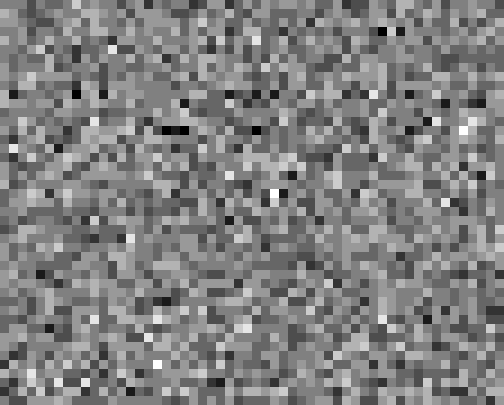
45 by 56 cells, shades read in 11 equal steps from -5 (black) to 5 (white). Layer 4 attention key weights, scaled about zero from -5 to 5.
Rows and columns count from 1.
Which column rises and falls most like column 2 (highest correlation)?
41
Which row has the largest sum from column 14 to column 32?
18
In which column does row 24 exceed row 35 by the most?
55
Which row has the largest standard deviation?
15
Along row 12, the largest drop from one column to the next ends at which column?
21
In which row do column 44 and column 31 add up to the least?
11
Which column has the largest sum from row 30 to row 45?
14
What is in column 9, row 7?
-3
